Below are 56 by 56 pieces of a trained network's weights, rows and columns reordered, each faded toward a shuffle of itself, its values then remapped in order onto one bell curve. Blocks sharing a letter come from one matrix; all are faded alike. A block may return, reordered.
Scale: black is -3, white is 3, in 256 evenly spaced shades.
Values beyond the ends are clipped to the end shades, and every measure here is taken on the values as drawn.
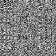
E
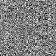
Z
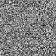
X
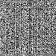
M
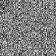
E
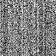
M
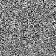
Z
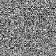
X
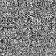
X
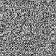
X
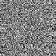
X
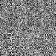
X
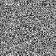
Z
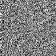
Z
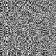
E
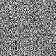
E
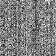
M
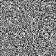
X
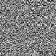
X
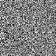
Z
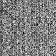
M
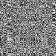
E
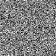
Z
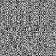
E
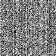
M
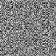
E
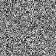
Z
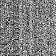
M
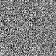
X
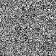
Z
